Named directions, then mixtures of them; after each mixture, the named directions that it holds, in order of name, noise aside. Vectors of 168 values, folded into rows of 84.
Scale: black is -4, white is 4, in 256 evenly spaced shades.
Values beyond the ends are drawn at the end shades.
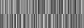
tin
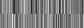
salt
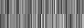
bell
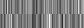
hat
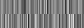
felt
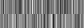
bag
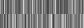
bag, bell.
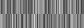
hat, tin.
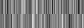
bell, felt, hat.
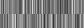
bag.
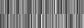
bell.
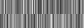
bag, bell, tin.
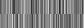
salt.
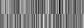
salt, tin.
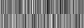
bag.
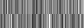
hat.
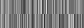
bell, felt.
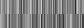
bell.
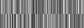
felt, hat, tin.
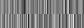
felt.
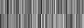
bell.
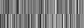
bell, felt, hat.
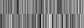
bell, hat.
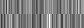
hat.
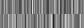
bag.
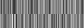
salt, tin.
